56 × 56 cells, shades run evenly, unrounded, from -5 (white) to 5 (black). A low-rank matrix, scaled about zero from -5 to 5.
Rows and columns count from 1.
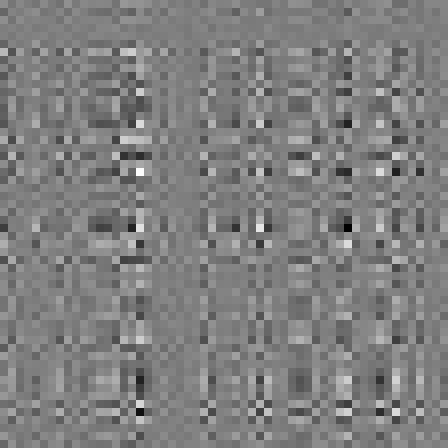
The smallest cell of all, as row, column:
22, 18
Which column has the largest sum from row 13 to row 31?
44
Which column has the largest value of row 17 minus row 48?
50
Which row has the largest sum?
29
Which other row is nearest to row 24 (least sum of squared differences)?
37
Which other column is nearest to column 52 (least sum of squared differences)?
11
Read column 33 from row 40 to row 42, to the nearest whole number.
2 -1 0
